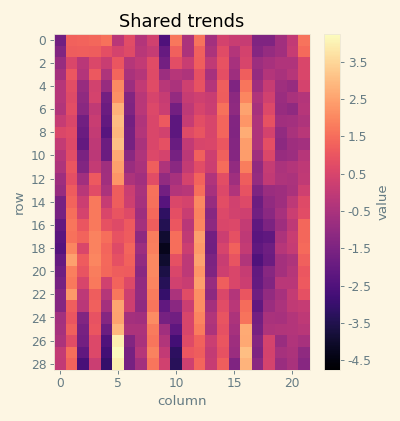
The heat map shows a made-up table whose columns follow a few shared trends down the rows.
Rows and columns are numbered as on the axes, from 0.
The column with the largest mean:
5
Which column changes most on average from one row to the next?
9
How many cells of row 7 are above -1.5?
18
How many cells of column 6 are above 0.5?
9
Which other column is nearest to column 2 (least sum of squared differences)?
4
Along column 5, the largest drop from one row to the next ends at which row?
13
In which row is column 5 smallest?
0
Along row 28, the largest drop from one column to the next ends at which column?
6
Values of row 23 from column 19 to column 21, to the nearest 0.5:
-0.5 0 0
